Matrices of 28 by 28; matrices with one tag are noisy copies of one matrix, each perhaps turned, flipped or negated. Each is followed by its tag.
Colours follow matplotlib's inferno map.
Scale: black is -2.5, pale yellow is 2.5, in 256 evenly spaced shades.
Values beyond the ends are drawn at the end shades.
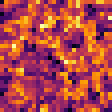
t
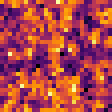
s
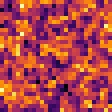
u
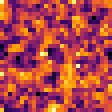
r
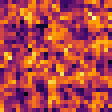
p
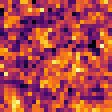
t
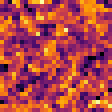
u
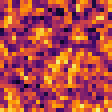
t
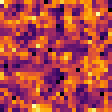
p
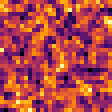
u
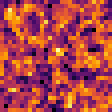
r
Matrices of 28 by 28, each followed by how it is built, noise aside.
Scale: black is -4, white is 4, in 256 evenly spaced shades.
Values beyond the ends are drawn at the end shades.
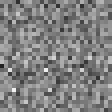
repeating columns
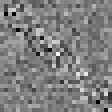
banded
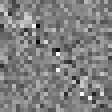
banded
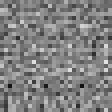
repeating columns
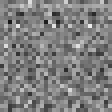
repeating columns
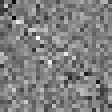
banded
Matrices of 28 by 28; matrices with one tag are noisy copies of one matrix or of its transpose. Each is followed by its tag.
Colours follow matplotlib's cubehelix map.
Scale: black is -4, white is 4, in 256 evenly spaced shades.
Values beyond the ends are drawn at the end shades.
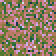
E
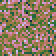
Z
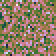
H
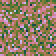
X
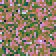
H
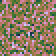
Z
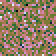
H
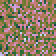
H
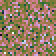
H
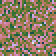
Z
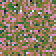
X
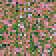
X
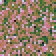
E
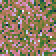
E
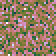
Z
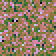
H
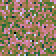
H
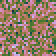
Z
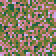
X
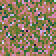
X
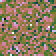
E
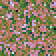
H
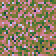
X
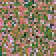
X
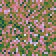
H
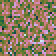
H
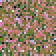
E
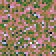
H
